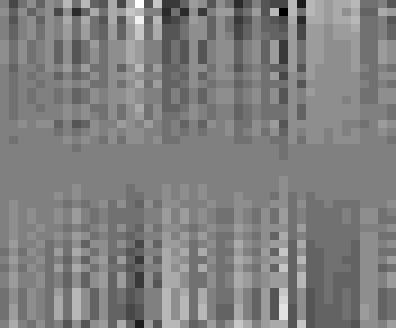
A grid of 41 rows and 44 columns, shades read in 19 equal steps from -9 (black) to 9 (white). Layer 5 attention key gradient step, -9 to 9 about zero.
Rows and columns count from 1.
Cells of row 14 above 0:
14
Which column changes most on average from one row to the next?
31
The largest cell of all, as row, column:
1, 16
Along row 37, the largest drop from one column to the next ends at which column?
33
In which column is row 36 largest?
34
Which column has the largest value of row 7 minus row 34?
15
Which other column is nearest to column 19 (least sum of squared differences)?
27
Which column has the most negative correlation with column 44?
10
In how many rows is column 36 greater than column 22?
13
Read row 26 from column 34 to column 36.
1 -1 -1
